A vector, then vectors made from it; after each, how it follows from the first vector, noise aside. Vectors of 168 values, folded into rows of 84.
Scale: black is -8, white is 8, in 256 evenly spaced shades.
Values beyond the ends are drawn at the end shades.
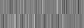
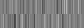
negated.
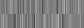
negated.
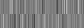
negated.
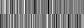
wrapped around, scaled up.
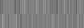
wrapped around, negated, shrunk.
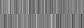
wrapped around.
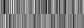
wrapped around, negated, scaled up.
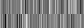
reversed, scaled up.
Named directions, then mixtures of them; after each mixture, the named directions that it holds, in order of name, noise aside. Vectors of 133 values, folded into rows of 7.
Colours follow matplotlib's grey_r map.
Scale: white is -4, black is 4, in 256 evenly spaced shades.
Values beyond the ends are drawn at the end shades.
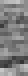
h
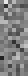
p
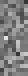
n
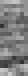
h.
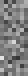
n, p.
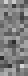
h, n, p.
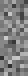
n, p.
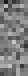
h, p.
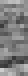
h.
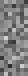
n, p.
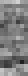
h.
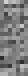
h, n, p.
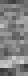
h.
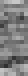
h.
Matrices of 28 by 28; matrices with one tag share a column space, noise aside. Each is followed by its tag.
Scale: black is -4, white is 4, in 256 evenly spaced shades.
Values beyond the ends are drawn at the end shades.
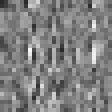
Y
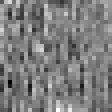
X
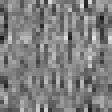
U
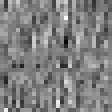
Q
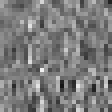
Y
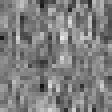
U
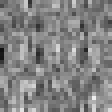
Y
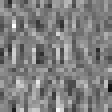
Y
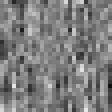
X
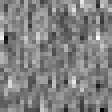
U
